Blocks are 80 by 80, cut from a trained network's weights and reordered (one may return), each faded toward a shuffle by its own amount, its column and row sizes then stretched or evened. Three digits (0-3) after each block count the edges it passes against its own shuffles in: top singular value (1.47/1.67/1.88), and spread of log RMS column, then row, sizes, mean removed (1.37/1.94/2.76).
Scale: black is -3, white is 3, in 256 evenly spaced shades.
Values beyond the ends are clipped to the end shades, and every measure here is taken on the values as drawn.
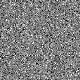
1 0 0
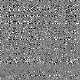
0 2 3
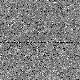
0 0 1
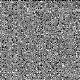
1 2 0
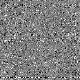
2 1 2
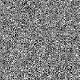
2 2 1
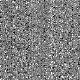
0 2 0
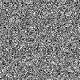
2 0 1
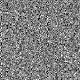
1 2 0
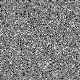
1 0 1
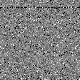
0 0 1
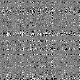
0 3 3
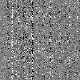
1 3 2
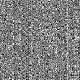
1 1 0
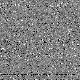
0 0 2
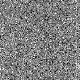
0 1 0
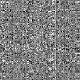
2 2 2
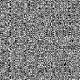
3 2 1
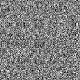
3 1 0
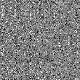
1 1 0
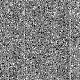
0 0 0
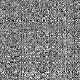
2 0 3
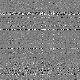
2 1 3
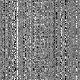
3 3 0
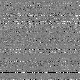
3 0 3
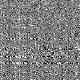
1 0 3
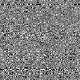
3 1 3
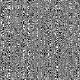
2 3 1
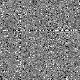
2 2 1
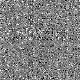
0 0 2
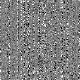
0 3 1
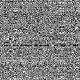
2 1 2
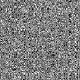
3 2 0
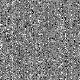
0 2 0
